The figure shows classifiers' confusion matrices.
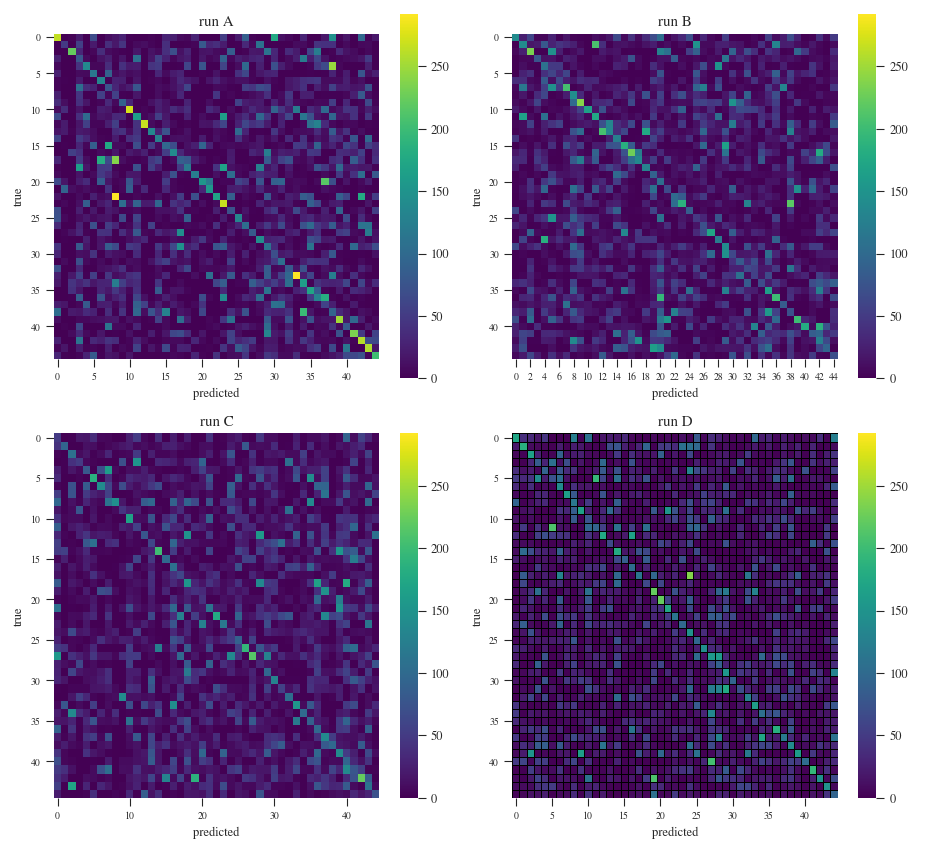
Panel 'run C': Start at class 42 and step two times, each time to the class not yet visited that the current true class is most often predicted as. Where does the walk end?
37
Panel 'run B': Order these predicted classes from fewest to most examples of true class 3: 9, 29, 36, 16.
9, 36, 16, 29
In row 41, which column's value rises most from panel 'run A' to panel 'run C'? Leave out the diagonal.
40
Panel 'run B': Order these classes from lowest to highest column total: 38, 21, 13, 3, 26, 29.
3, 21, 13, 26, 29, 38
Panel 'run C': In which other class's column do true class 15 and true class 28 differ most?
41
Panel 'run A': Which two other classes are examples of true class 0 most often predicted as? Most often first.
30, 38
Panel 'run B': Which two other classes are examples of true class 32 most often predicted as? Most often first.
38, 20
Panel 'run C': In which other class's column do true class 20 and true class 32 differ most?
9
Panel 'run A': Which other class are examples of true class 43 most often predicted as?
40
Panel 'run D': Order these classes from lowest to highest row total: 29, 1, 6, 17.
6, 29, 1, 17
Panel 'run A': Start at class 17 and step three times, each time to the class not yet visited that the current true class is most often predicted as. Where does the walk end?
3
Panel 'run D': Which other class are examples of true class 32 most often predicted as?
14
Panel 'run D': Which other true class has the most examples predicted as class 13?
9
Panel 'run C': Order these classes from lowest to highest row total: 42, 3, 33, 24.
24, 3, 33, 42
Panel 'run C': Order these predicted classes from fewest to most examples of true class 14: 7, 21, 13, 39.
7, 13, 21, 39
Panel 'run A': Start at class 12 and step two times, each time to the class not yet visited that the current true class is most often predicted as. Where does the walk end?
37
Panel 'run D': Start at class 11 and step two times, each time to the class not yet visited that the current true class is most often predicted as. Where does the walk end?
3
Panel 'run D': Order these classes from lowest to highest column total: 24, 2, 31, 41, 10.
31, 41, 2, 10, 24
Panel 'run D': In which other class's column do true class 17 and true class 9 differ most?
24
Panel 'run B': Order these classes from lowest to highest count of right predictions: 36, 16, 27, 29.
29, 27, 36, 16
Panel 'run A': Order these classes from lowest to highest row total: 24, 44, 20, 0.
24, 44, 0, 20
